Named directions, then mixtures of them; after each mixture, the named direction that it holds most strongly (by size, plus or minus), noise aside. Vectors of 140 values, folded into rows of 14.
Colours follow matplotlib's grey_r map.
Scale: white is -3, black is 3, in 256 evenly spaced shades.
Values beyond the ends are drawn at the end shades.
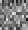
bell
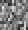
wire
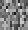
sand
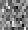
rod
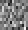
wire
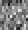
bell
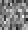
bell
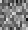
bell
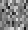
rod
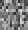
sand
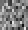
rod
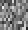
wire
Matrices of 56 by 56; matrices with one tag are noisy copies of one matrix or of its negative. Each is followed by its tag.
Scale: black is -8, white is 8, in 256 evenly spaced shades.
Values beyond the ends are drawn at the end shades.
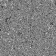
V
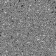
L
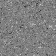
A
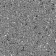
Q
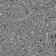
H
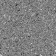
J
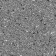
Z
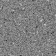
Z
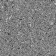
V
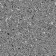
V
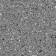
H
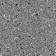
J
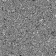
Z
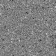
H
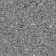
A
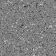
A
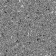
L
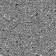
J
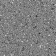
Q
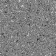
L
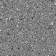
V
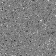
Z
